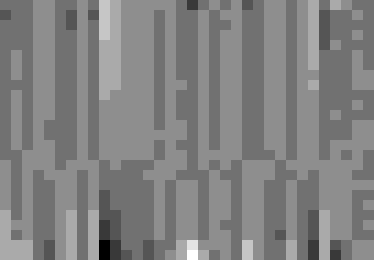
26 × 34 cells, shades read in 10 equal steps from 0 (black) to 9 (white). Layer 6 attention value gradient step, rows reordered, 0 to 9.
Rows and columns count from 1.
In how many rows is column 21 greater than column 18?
16
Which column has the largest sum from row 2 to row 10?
10
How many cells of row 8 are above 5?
2
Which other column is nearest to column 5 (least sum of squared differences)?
14
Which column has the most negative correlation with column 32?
19
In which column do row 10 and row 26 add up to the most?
18
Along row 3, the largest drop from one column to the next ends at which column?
30
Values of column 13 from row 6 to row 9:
5 5 5 5
